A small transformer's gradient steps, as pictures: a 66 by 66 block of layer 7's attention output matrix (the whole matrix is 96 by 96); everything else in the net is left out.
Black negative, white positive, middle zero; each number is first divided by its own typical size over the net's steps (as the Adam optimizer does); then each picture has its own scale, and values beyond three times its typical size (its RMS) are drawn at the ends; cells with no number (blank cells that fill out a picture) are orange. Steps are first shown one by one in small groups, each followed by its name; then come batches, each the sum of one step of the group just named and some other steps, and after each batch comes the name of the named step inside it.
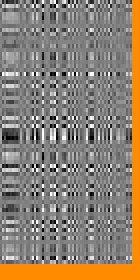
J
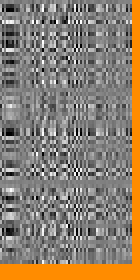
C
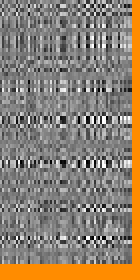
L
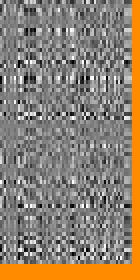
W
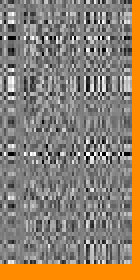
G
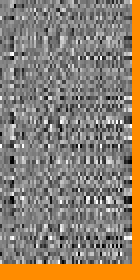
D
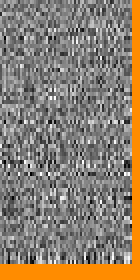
D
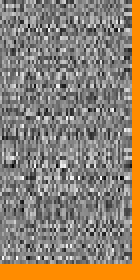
J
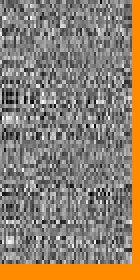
J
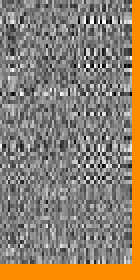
G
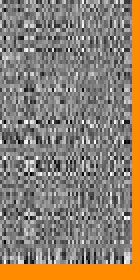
J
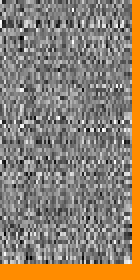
L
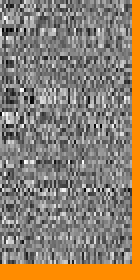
L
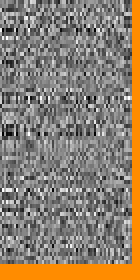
C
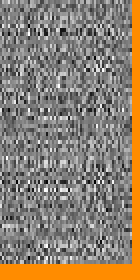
W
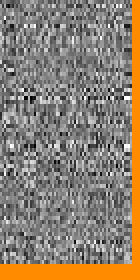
G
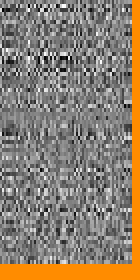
C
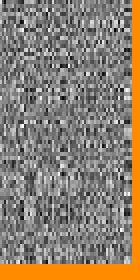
D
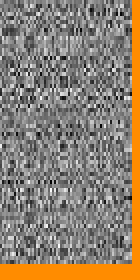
D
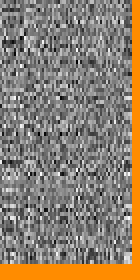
C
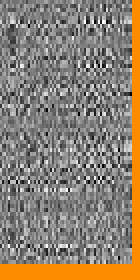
G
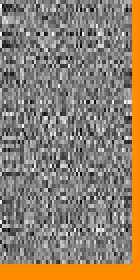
C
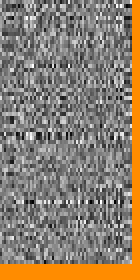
D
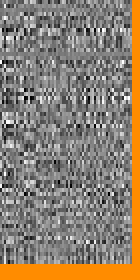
W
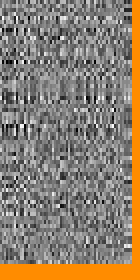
G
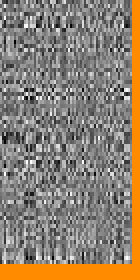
J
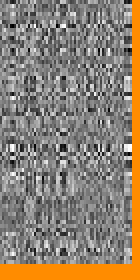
G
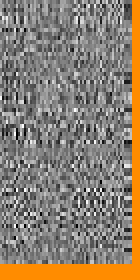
L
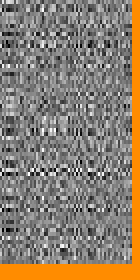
C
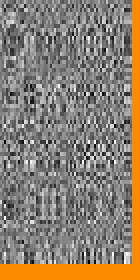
G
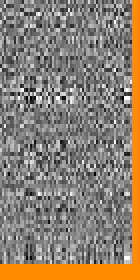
G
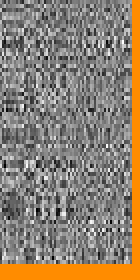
J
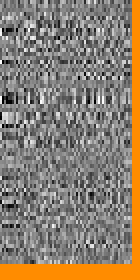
G
